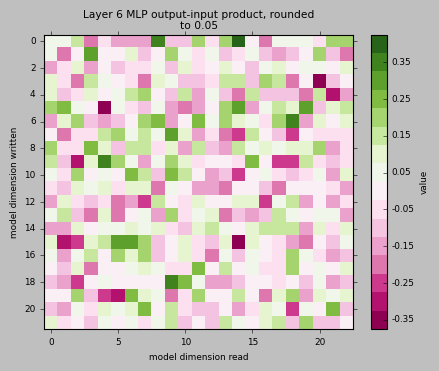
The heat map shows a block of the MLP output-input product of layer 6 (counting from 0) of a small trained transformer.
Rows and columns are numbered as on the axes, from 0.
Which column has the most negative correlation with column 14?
10
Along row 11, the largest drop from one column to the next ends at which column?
8
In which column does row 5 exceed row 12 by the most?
19
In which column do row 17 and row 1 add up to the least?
1
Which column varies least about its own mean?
12
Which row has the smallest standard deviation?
2
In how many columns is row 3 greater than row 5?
8
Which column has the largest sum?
6
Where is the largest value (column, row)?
14, 0
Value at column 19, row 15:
-0.2
